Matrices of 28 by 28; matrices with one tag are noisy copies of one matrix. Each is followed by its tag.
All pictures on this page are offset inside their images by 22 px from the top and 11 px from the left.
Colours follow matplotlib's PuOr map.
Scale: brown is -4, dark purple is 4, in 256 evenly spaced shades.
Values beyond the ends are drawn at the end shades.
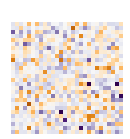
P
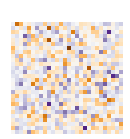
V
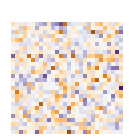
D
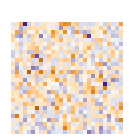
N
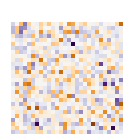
N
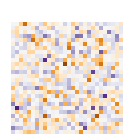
V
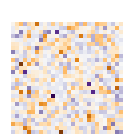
P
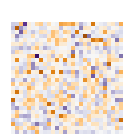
N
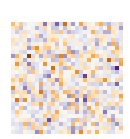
D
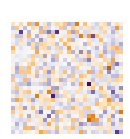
P
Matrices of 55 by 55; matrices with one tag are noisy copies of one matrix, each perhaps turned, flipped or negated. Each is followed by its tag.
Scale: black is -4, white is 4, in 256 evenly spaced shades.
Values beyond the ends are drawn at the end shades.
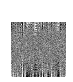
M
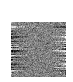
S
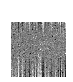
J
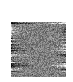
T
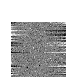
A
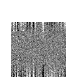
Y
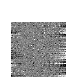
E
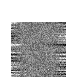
Y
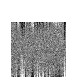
T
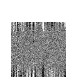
Y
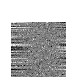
J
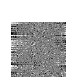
E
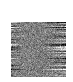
J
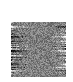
S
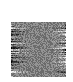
S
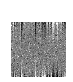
A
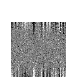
Y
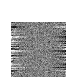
S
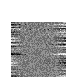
Y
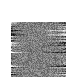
A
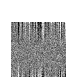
J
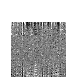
M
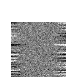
Y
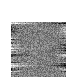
T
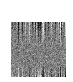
J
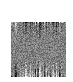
S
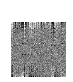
E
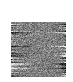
A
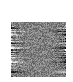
S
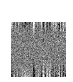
Y
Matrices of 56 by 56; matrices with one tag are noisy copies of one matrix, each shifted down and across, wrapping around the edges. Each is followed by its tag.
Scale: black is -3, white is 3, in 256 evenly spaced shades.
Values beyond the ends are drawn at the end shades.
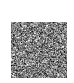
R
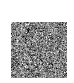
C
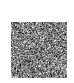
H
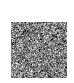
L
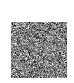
R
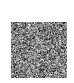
C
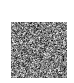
R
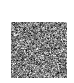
H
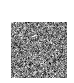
H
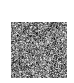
L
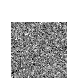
H
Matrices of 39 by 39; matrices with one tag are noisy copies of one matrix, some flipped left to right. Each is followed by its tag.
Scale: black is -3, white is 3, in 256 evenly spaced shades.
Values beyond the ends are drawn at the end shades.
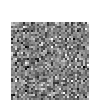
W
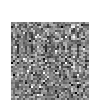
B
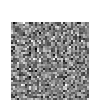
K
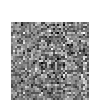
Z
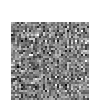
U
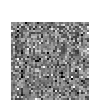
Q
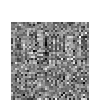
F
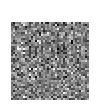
K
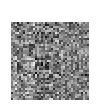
Z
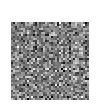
K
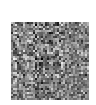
Z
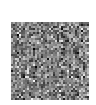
Q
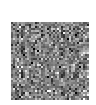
Q
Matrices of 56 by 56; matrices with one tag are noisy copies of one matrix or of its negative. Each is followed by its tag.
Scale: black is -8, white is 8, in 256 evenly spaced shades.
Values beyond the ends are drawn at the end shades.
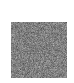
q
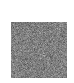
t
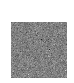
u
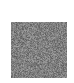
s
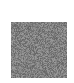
q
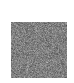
u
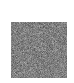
t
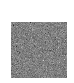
t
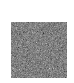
s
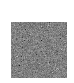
t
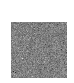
t
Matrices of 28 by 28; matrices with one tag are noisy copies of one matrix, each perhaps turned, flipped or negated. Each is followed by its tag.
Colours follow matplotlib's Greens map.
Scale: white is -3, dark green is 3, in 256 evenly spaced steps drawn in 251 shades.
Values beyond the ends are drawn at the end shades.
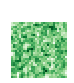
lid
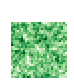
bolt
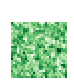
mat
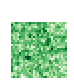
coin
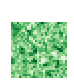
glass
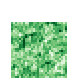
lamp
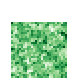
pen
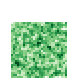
lid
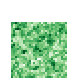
bolt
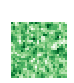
glass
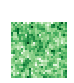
bolt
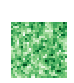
bolt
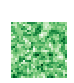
glass
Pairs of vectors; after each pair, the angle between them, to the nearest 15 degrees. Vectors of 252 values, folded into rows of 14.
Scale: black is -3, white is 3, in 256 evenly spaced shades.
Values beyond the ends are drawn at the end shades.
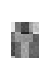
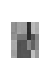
90 degrees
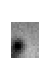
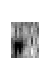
30 degrees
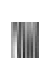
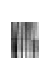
150 degrees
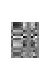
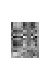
150 degrees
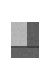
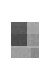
165 degrees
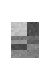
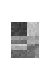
165 degrees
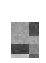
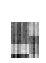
150 degrees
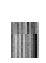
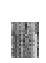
150 degrees
